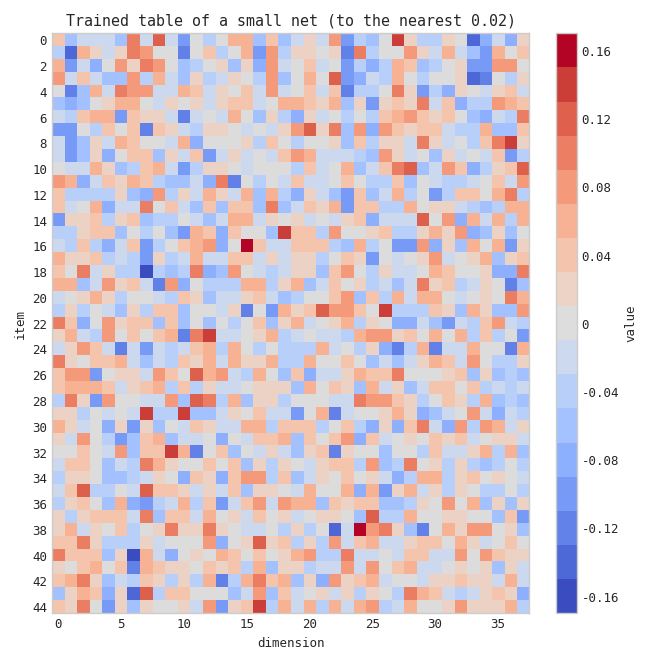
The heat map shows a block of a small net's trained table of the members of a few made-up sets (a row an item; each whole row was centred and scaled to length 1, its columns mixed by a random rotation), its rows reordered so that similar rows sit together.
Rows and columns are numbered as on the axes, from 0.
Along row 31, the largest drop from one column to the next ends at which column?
24
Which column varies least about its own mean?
21
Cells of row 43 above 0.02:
11
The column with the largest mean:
20
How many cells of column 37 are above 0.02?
13
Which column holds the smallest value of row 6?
10
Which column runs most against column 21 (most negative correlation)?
32
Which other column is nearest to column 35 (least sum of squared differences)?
15
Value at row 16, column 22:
-0.04
